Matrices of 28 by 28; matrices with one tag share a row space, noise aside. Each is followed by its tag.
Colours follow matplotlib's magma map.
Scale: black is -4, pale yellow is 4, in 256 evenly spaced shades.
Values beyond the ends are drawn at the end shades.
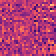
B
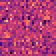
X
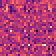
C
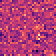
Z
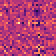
Z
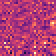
B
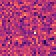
B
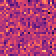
C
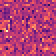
X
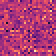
C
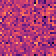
B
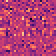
X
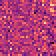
B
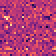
X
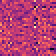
B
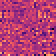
B
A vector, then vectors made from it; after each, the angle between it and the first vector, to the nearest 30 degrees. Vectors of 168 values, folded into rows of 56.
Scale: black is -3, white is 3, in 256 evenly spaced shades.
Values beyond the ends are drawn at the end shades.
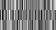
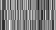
60 degrees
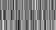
90 degrees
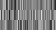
150 degrees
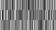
60 degrees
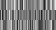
30 degrees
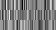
30 degrees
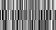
30 degrees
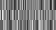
150 degrees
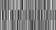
30 degrees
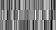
120 degrees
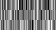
60 degrees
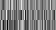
90 degrees
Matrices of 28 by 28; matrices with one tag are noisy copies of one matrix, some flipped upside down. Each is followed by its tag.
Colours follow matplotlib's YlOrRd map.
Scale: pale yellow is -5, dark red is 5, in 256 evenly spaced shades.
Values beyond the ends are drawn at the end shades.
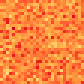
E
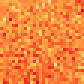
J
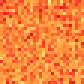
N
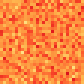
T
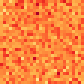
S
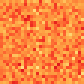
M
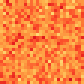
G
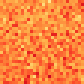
J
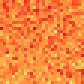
J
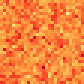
G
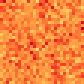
G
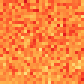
J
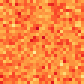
G
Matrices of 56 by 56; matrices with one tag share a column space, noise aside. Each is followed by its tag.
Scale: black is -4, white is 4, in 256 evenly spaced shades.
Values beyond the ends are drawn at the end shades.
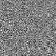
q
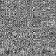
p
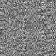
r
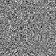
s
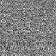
q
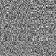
s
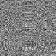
q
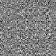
r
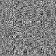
p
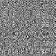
p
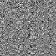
r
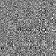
q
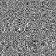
q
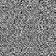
s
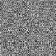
q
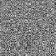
q
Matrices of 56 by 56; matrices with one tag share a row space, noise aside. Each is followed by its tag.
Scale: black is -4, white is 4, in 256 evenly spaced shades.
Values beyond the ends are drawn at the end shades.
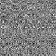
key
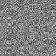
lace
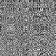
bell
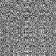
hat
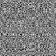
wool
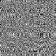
bell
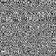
key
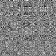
hat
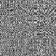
bell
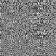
bell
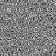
lace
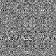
hat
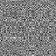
wool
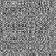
wool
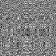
hat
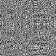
bell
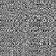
bell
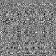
hat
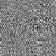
bell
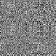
bell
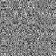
key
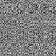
lace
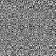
lace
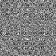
hat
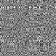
bell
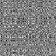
wool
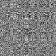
hat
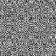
lace
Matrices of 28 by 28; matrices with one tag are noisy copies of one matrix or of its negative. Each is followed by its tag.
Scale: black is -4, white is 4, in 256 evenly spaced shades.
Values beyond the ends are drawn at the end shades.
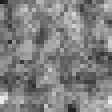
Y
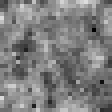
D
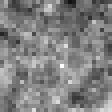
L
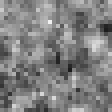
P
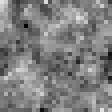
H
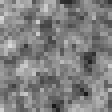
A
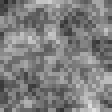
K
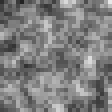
A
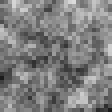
L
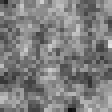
Y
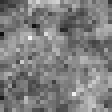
K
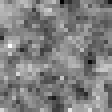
A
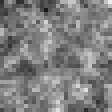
A
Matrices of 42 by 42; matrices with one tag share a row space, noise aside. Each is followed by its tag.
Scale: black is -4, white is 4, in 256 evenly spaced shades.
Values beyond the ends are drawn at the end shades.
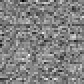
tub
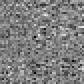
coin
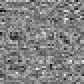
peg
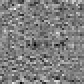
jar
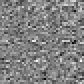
coin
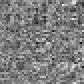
coin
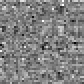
tub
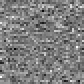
peg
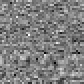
tub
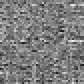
tub
